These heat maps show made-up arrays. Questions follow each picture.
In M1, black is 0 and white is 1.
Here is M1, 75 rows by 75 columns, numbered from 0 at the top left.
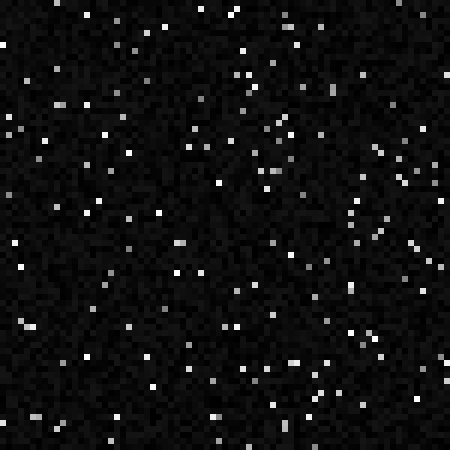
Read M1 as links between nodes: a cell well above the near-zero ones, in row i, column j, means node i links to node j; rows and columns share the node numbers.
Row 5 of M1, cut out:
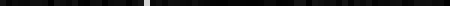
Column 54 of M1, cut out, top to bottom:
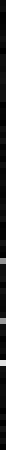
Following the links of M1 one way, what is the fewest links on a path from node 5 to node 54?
7
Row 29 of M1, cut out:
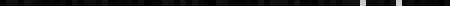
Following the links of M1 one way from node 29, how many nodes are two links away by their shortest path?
7
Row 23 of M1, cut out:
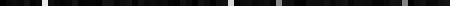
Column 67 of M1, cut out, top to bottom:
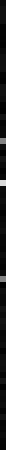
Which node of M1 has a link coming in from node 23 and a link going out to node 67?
node 46
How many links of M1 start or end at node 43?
3
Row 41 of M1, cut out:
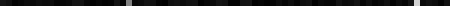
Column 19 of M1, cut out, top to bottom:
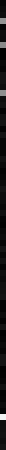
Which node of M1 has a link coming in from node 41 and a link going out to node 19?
node 69
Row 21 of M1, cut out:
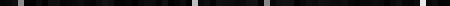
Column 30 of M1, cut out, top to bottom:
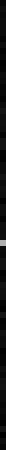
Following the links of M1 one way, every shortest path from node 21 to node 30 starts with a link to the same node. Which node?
node 44
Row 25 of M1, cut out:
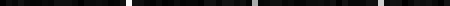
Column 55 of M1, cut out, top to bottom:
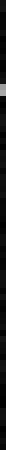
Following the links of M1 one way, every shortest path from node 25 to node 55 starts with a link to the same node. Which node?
node 63
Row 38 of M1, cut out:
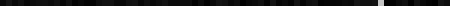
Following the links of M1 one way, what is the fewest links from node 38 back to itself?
8
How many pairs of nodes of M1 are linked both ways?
1
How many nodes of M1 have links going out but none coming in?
7
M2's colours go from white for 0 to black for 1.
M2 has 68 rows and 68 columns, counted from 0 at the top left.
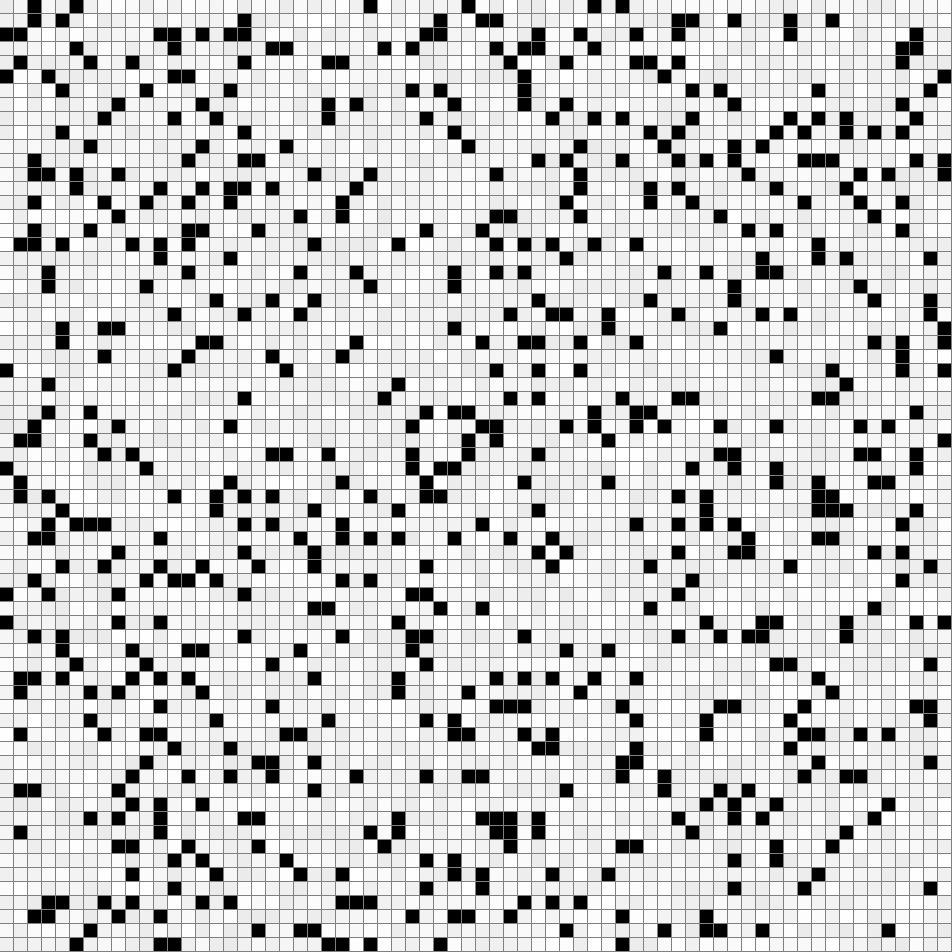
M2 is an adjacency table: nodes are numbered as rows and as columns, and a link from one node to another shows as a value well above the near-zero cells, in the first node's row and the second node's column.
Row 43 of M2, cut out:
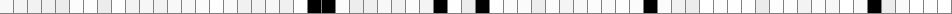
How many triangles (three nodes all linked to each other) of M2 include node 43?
1
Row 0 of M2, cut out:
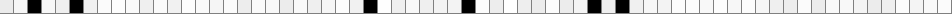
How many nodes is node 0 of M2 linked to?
6
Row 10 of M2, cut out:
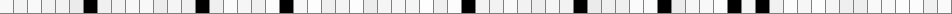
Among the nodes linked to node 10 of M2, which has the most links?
node 52
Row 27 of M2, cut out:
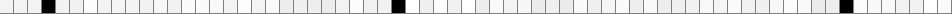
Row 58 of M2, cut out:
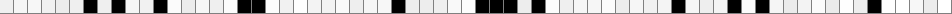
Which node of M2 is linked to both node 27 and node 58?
node 28
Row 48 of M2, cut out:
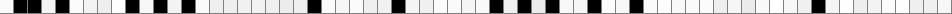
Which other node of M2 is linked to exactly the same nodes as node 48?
node 17
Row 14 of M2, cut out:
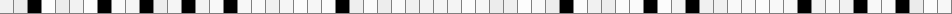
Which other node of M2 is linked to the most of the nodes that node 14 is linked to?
node 41
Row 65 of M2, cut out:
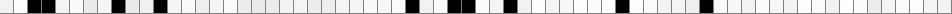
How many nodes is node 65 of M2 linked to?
10
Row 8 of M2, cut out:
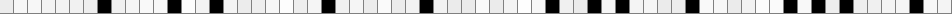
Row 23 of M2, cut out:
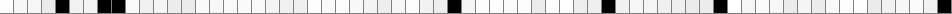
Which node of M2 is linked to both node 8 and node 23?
node 7
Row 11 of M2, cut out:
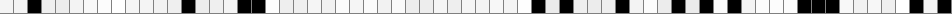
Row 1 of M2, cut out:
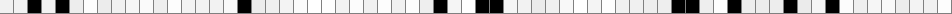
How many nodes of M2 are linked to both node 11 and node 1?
5
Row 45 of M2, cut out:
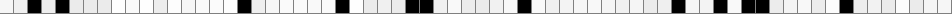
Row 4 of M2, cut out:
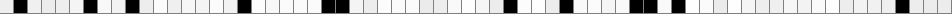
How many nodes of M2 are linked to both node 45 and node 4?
3
